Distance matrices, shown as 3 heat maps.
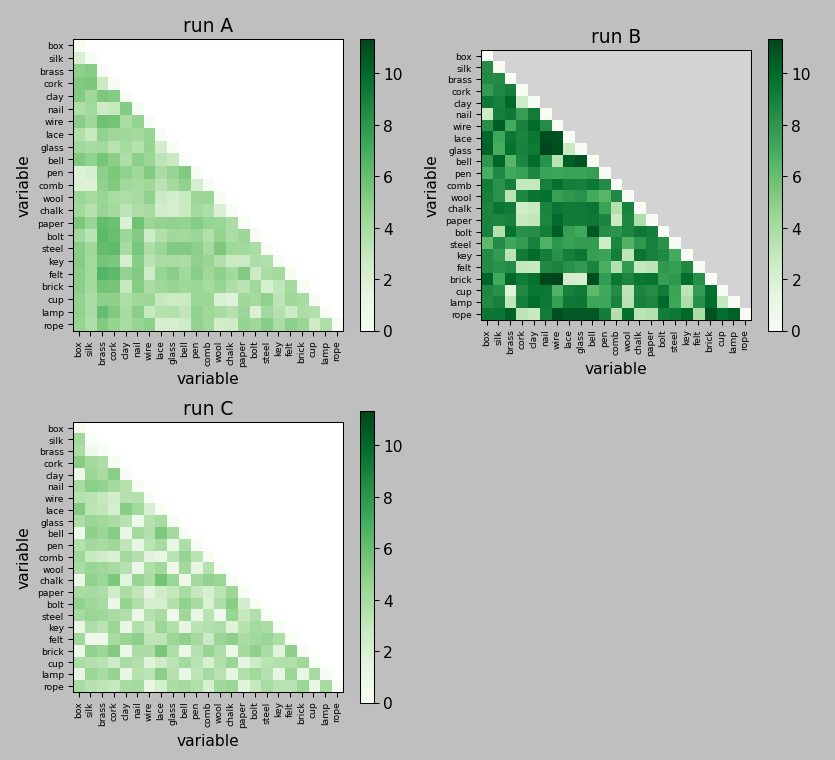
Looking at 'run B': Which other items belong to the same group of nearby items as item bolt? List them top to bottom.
silk
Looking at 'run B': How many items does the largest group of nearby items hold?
7
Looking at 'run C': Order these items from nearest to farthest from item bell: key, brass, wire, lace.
key, wire, brass, lace
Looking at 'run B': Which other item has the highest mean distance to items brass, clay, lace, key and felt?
nail
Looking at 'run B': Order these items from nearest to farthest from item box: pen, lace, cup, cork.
pen, cork, cup, lace
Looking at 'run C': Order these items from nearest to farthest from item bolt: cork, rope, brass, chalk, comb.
cork, comb, rope, brass, chalk
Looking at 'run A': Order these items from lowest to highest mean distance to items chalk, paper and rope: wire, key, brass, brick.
key, brick, wire, brass
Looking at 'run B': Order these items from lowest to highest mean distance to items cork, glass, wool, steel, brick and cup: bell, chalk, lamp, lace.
lace, lamp, chalk, bell
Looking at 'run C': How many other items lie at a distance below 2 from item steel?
4
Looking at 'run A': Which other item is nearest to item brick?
steel
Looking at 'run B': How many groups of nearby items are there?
7
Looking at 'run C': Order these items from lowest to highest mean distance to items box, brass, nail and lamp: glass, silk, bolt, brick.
brick, glass, silk, bolt
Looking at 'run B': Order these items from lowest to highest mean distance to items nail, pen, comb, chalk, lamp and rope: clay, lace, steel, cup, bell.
clay, steel, cup, bell, lace
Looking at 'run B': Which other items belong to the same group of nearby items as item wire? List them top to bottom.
bell
